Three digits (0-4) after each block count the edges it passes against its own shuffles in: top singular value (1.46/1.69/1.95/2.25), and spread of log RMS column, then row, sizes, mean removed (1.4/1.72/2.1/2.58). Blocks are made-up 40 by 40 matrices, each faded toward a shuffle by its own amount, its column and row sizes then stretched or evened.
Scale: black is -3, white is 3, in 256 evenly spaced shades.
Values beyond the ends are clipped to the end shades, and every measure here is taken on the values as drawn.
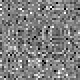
3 0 1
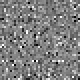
0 1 2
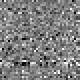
2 0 3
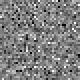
0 0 0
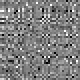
4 2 2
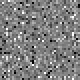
0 1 1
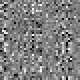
3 4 0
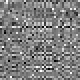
4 0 2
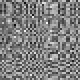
4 0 1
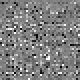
2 3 3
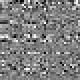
3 1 4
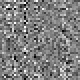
2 3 1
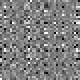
4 4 3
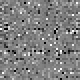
1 0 3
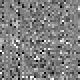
0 4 1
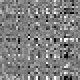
4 4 3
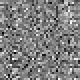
2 0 0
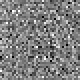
1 0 1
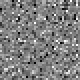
1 2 0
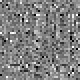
2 1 1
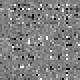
1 2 3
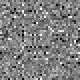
1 0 1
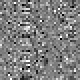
2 3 0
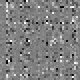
0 4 2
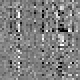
3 4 2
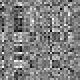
4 4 1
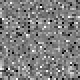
2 0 1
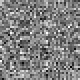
3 1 0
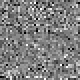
0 0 2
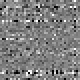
1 1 4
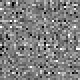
1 0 2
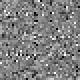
1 0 0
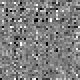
0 2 3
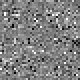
0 0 2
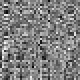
3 2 0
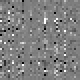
0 4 2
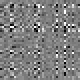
4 4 4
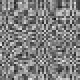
4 2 0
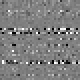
3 1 4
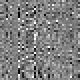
3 4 0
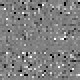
0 0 3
